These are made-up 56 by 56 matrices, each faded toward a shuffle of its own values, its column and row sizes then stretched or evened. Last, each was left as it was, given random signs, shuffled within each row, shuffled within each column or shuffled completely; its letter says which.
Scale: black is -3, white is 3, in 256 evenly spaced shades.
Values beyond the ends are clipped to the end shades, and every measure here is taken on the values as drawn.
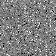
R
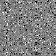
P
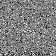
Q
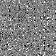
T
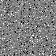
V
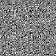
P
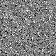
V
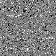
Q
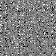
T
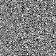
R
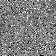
Q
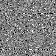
Q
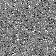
V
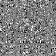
P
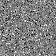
Q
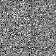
T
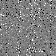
T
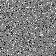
V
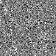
T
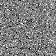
Q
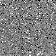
T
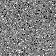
V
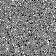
V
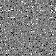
T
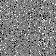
R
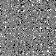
T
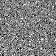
Q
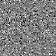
P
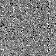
T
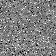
V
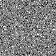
Q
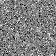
V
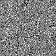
R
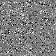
T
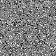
Q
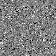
Q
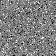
V
